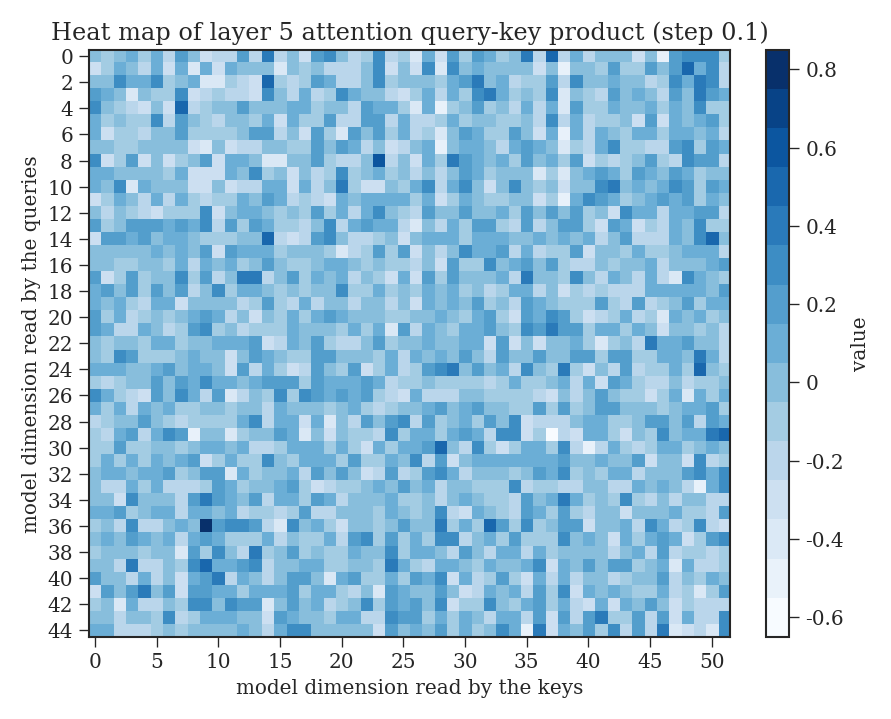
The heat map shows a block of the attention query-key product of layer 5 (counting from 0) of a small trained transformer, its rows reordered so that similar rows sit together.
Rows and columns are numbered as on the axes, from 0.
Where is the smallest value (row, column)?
29, 37
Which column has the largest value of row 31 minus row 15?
26
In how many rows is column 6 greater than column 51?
17
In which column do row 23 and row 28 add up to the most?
13
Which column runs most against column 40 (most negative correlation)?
35
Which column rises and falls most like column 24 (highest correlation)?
46
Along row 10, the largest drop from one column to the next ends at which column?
3
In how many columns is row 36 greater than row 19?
26
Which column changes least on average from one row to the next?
31
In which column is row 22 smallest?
41
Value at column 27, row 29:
0.1
